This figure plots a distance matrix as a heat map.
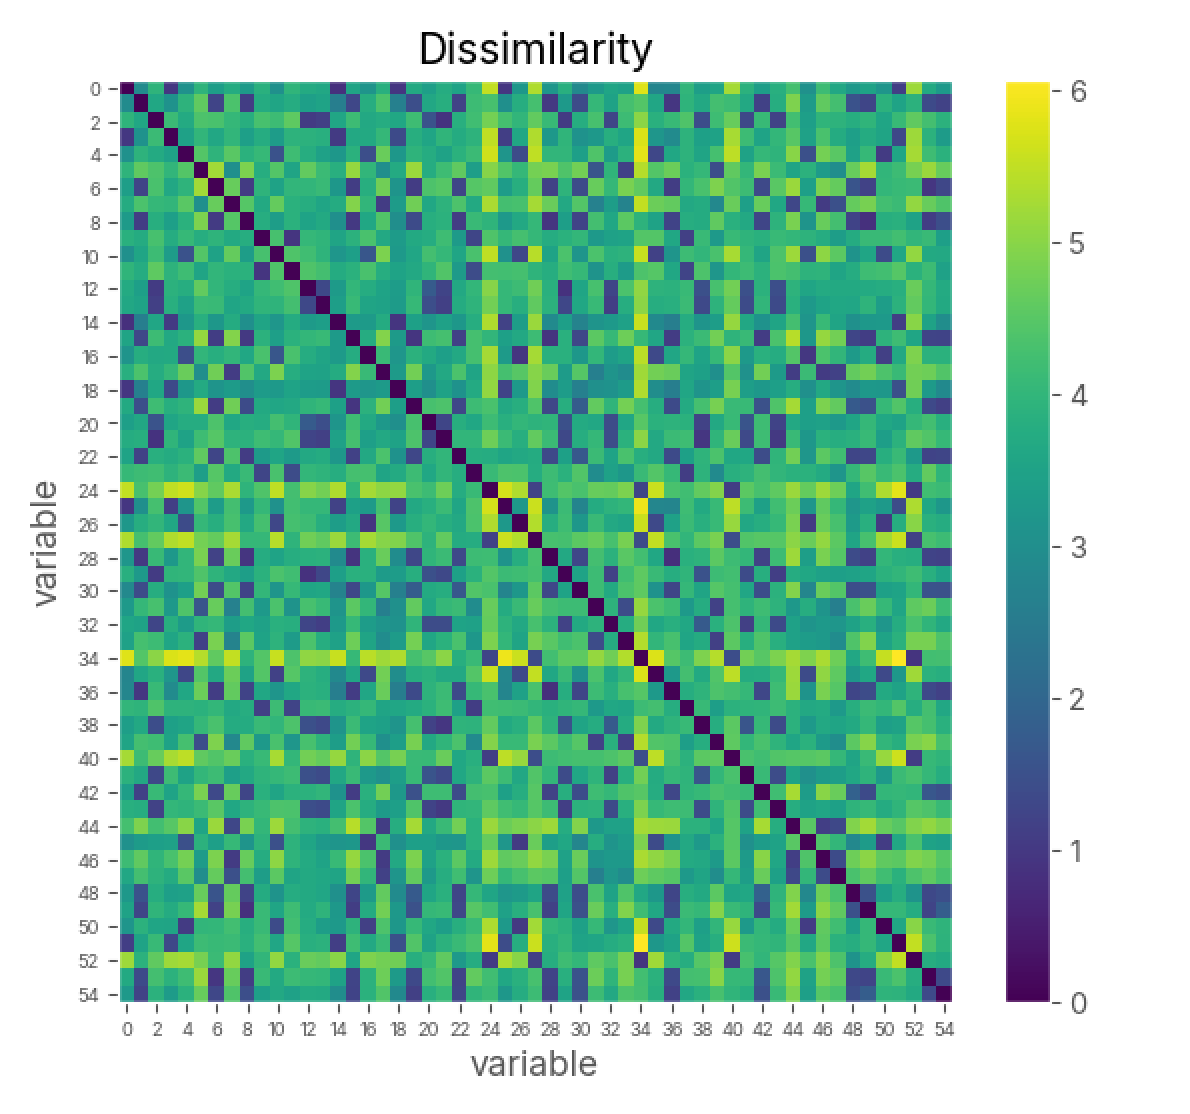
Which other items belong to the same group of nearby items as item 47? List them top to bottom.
7, 17, 44, 46
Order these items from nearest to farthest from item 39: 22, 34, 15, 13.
13, 22, 15, 34
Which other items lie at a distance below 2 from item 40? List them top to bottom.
24, 27, 34, 52
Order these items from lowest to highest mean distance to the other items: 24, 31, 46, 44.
31, 46, 44, 24
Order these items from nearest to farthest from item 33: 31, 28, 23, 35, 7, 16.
31, 7, 23, 16, 35, 28
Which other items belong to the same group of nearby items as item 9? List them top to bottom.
11, 23, 37
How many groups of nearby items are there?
8
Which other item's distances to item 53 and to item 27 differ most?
6
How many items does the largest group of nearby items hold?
14
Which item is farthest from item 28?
44
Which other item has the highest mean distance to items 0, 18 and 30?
34
